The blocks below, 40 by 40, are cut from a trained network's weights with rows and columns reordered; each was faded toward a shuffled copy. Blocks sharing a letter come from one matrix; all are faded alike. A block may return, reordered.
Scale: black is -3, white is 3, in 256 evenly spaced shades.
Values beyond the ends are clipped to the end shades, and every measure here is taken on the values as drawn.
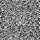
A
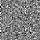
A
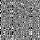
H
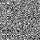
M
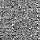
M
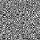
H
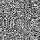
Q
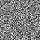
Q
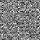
M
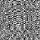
H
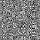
H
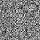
Q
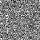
A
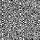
A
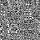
H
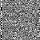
M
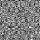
Q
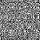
M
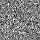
A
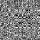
M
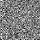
A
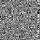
H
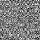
M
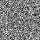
A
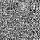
Q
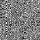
M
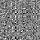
H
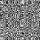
Q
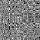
H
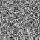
Q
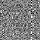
M
